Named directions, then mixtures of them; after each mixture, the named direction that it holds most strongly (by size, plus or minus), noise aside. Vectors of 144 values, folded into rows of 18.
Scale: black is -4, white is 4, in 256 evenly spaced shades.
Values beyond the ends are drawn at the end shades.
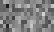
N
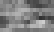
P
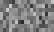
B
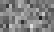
N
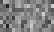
N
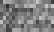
N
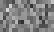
B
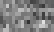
P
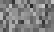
B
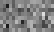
N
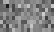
N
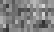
P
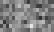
N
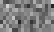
N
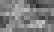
P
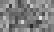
B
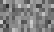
N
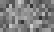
B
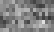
P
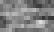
P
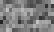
P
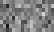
N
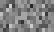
B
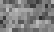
P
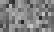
B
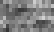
P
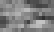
P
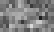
P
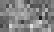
P
